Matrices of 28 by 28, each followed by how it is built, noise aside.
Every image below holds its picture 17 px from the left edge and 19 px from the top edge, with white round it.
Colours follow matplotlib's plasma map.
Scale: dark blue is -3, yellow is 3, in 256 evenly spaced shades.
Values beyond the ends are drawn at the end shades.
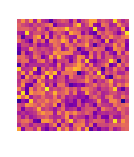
Toeplitz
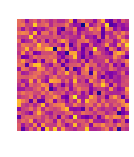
Toeplitz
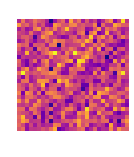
Hankel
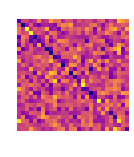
diagonal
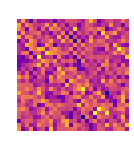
Toeplitz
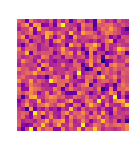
noise
